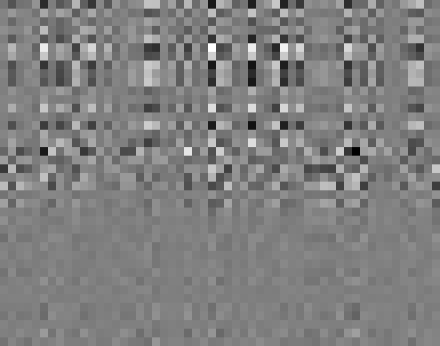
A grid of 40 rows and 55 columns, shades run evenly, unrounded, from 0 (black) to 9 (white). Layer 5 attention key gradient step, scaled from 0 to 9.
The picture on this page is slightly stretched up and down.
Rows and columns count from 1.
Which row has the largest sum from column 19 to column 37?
18
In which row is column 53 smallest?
6
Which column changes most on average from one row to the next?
27
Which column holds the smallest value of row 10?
32
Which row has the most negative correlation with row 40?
34
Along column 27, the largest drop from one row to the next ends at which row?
8
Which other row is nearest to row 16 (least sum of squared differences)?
12
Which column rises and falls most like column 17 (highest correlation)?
52
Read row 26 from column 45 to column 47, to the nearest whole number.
5 4 5
